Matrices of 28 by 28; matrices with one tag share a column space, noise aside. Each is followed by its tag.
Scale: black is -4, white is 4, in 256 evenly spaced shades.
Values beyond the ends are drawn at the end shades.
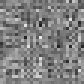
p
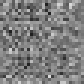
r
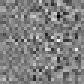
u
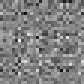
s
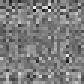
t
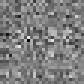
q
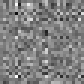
r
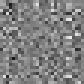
r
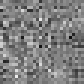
p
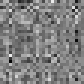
t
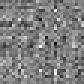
p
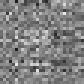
s
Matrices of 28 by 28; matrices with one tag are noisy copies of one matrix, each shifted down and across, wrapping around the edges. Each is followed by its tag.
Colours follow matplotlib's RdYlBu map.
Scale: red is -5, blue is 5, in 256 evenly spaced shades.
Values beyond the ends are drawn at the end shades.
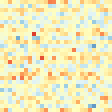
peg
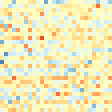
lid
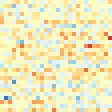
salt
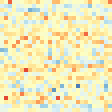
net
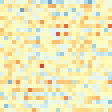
lid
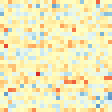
peg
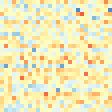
salt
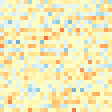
lid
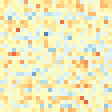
salt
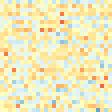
lid
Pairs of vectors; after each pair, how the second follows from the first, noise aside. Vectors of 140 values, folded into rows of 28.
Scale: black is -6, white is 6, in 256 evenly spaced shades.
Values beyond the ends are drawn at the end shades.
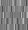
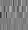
reversed, negated, partly zeroed.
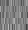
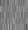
shrunk.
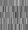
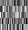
negated, scaled up.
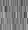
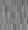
shrunk.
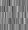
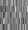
wrapped around.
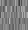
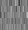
partly zeroed.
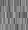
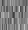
reversed, negated.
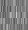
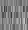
reversed, negated.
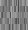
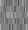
partly zeroed.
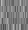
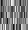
negated, scaled up.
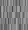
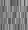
reversed, negated.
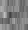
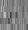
partly zeroed.
